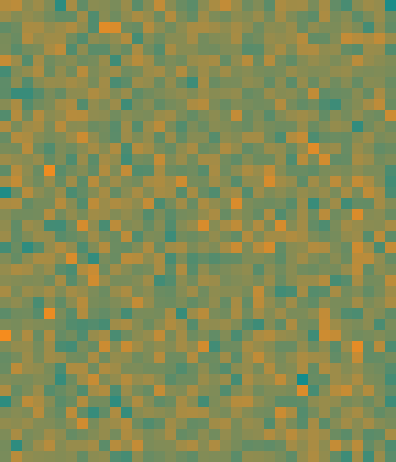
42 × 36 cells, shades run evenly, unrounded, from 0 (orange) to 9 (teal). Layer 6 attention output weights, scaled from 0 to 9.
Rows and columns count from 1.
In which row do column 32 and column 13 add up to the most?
1
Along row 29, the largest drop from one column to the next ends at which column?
5
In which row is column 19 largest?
37
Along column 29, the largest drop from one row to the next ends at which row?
14
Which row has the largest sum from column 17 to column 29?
24
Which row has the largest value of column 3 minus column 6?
23
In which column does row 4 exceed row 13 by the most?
8
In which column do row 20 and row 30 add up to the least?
30
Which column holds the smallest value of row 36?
28
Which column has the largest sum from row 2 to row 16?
36
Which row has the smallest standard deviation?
7
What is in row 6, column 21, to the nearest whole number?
6
